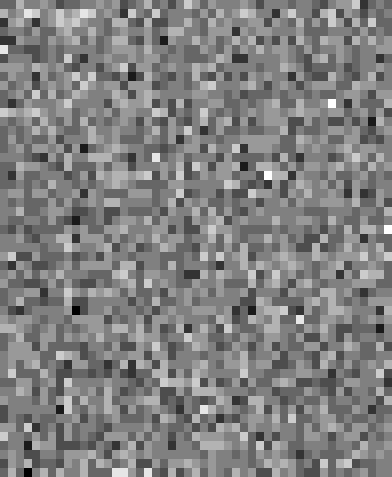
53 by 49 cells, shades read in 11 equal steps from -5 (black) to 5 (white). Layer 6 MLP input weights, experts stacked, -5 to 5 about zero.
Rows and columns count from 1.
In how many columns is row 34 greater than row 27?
16
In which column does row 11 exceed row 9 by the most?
5
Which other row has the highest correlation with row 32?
25
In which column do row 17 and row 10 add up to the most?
27
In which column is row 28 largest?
9
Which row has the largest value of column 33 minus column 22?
50
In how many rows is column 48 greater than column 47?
25
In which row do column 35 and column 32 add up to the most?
31
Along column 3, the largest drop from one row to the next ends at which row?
35
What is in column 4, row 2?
4
